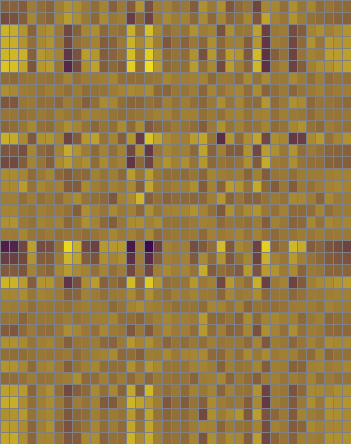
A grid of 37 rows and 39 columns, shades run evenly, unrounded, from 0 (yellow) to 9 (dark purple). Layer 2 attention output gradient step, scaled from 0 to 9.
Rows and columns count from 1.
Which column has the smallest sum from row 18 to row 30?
23
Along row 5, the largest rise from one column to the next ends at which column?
30
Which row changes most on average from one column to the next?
21
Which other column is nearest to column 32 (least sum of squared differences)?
20
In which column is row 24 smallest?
17
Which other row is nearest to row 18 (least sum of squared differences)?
25
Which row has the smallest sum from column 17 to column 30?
12
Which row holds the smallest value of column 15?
6
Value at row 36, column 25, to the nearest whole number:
5
